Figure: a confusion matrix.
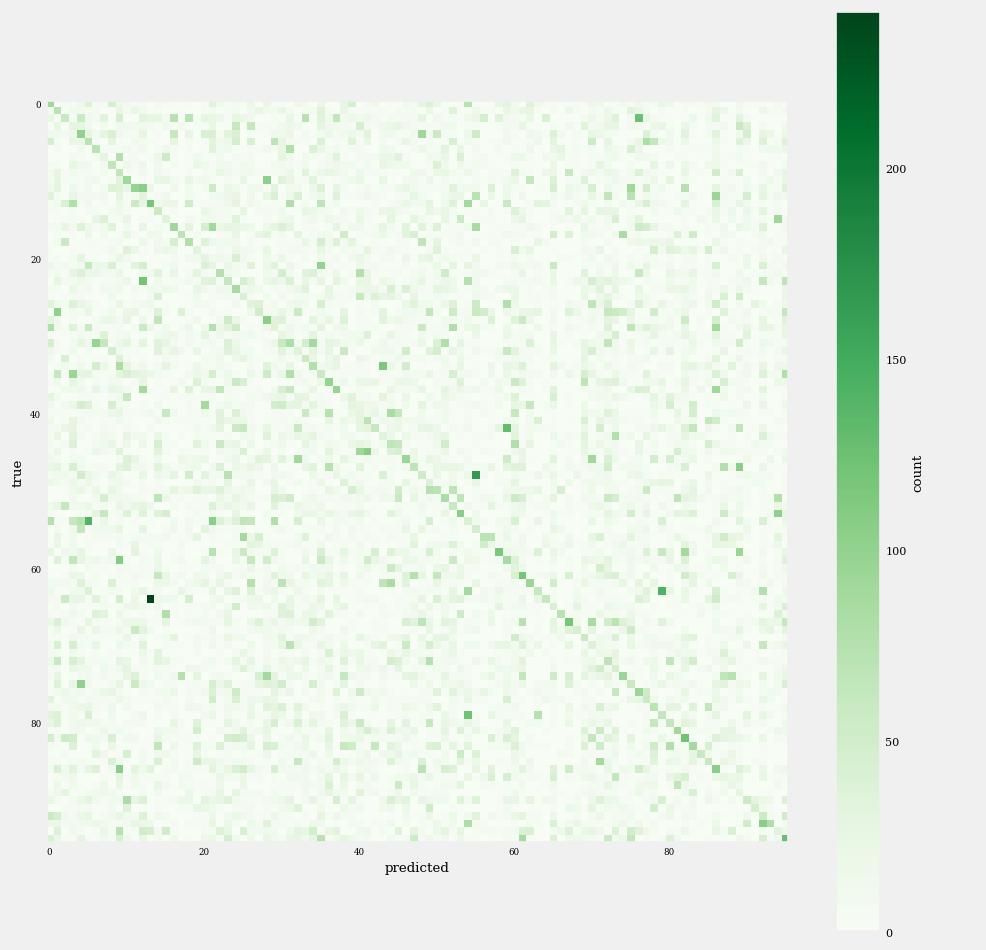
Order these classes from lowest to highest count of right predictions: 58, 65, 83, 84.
65, 84, 83, 58
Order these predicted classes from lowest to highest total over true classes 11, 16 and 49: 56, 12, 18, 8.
56, 18, 8, 12
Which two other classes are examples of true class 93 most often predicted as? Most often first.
92, 54
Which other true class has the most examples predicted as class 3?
35
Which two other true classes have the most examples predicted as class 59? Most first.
42, 26
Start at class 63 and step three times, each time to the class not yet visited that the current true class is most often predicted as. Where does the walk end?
5
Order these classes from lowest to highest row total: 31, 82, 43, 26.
43, 26, 82, 31
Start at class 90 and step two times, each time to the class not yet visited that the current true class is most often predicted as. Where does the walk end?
28
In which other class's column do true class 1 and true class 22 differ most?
40
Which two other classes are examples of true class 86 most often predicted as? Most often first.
9, 48
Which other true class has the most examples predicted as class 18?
2
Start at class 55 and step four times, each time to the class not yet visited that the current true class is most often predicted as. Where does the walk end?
12
